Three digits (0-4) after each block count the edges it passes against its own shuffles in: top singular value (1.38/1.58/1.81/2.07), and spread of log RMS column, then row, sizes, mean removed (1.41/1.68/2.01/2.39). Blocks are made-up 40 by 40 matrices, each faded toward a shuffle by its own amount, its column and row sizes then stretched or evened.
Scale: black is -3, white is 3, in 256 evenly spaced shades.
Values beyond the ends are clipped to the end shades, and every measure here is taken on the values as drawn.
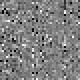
1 3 1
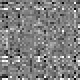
4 4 3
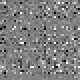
2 2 4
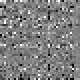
2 3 4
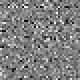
1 1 3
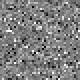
0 0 0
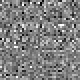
2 2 3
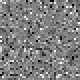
1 0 1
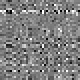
4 1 4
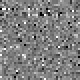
0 1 1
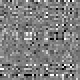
4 3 4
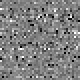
0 0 4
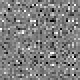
3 1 2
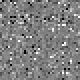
0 0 1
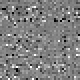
0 2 4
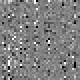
0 4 2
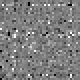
1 1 3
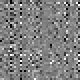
4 4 2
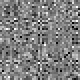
4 2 1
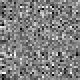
3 4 2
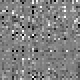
1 4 4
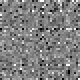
2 2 3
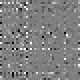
3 4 3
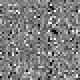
1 3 1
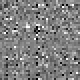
1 3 4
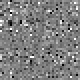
1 3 2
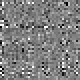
2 4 3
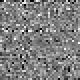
1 0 2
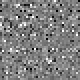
1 1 4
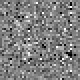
0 2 3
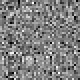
3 1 1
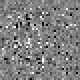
0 3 3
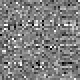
3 0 2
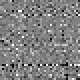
2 1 4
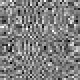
4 1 0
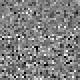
1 0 3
